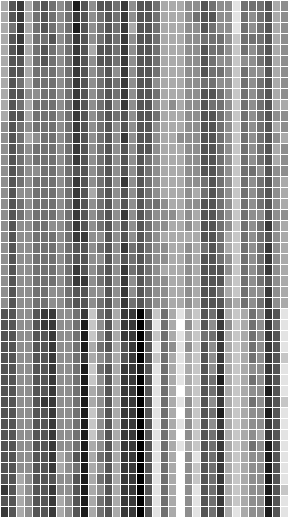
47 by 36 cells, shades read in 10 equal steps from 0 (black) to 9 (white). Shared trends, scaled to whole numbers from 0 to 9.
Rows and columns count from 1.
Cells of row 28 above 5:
5
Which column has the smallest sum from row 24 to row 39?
18
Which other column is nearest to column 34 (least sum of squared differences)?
11
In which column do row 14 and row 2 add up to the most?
30
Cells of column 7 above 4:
3
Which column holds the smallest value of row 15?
10
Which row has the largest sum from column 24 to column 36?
34
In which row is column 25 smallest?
2
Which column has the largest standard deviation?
20
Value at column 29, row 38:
6
